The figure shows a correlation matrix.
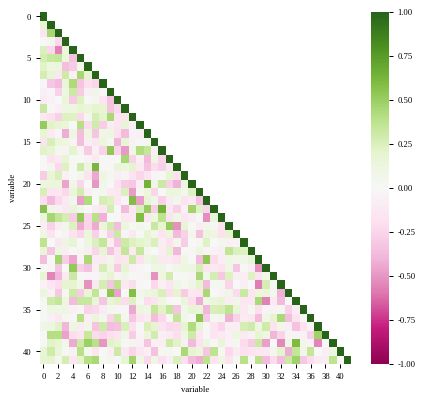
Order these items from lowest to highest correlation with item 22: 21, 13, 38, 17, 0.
13, 21, 0, 17, 38
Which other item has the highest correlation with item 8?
4
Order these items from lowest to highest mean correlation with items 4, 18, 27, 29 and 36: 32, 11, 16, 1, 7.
16, 1, 32, 11, 7
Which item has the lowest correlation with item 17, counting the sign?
14
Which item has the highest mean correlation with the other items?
0
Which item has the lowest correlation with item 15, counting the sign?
31
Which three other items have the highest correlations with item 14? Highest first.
20, 23, 16
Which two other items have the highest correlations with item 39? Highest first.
34, 6
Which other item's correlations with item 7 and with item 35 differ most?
18
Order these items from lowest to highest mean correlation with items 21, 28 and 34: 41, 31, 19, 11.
41, 19, 11, 31
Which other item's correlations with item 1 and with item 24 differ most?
38
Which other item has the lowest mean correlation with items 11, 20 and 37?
39
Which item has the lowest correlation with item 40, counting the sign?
33
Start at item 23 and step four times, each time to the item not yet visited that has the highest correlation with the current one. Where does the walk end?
12
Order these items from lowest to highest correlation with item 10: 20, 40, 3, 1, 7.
20, 1, 7, 3, 40
